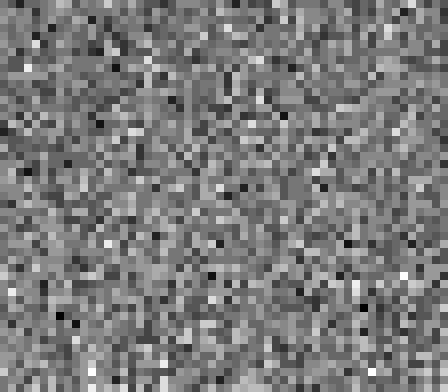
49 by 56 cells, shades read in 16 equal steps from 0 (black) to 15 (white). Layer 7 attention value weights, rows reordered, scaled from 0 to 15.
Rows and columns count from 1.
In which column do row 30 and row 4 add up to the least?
20
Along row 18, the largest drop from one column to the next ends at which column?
16
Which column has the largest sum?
45
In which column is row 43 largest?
10
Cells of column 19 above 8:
20
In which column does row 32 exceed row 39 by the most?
46
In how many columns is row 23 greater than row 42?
30
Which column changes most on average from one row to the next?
51
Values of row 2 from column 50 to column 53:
10 2 5 10
